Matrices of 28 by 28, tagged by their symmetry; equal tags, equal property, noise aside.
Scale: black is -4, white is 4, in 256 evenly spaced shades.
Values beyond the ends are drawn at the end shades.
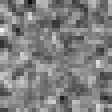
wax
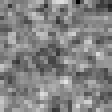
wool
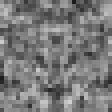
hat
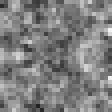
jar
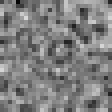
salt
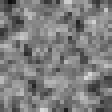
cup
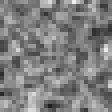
wax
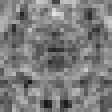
hat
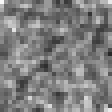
wool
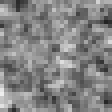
wool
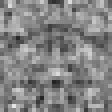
hat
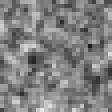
wool
